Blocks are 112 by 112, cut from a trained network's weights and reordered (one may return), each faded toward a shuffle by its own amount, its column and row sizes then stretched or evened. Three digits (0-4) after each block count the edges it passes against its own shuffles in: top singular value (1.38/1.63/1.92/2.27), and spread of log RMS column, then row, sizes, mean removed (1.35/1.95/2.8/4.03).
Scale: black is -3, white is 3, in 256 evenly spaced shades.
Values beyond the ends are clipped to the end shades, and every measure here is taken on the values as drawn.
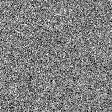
0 0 0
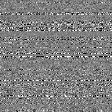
3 1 4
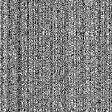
4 2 2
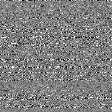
2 0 4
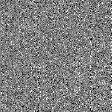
0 3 1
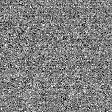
0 0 1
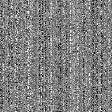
3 3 0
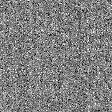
0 0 1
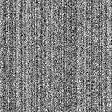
4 0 0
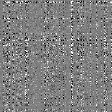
1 4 3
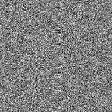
2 1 0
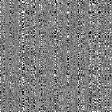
4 4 2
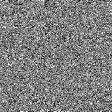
2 0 2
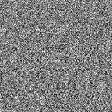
2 1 1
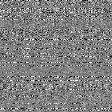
2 0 4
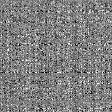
2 0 3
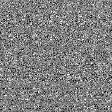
0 0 3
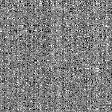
2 0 3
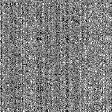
3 2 2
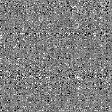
0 2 3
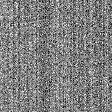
3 0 2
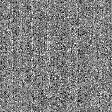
1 1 1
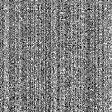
4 0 2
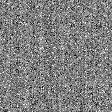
0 0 1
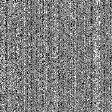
3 3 1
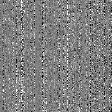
1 4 0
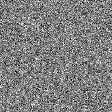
1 0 1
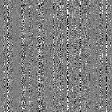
3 4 1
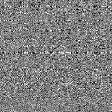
3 1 3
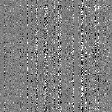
2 4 2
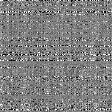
2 0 4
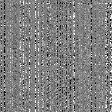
3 4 1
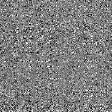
0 3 3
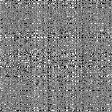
3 2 4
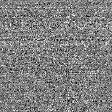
1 1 2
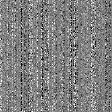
3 4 0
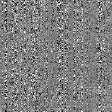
0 4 2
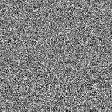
2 0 1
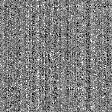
3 2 2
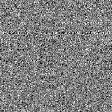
2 1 2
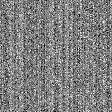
3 1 0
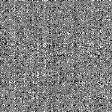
1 1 3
